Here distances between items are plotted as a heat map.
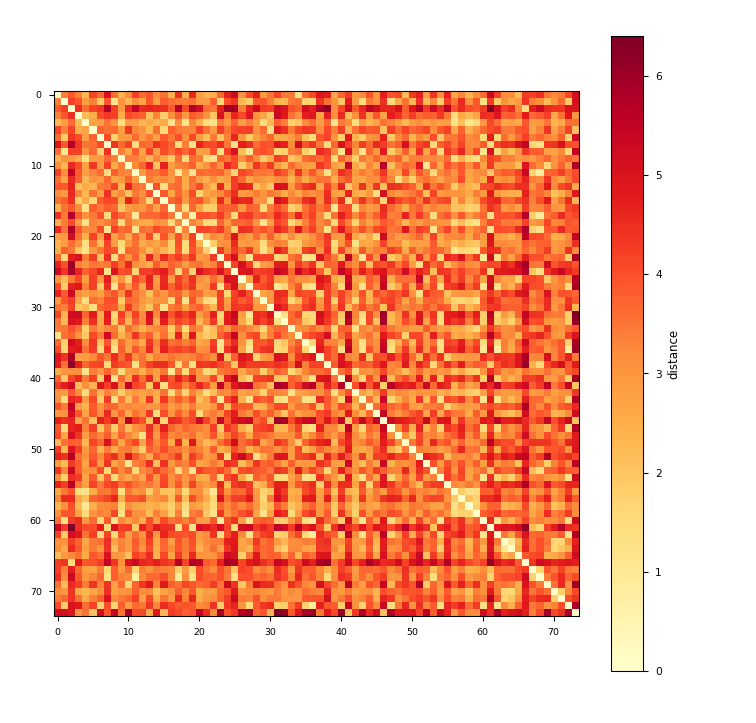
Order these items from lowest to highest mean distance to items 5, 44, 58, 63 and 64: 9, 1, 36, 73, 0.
9, 1, 0, 36, 73
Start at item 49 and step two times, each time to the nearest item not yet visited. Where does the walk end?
0
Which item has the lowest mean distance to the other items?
4
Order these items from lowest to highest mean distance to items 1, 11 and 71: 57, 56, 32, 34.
32, 56, 34, 57
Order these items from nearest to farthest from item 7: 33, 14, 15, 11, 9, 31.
11, 33, 9, 15, 14, 31
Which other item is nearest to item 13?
15
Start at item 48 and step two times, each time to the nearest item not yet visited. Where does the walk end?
50
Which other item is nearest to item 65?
26
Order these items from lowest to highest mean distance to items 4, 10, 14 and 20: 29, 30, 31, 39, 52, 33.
52, 39, 29, 33, 31, 30
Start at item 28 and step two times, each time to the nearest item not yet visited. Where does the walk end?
24
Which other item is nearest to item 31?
27
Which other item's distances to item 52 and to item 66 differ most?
10
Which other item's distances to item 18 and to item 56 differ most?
3
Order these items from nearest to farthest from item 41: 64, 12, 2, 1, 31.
12, 64, 1, 2, 31
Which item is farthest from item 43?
73
